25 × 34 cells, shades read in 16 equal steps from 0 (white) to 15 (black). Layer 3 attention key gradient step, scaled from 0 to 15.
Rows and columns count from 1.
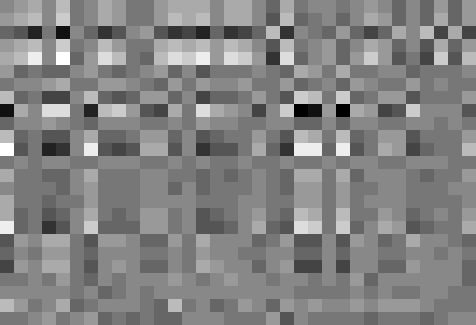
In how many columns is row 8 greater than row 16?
15
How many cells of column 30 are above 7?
12
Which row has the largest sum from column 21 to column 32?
9
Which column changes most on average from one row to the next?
5
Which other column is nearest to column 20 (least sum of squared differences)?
33
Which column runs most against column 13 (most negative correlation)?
6
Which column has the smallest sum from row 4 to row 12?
1
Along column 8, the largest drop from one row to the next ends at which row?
4
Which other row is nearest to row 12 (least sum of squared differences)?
18
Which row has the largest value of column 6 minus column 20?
3
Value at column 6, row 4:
8
